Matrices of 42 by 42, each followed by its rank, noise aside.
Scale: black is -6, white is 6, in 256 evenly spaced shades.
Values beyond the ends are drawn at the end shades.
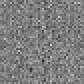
eight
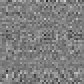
six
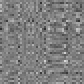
four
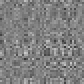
four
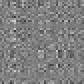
four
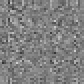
six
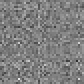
six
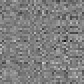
six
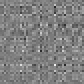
three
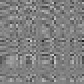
three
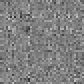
six
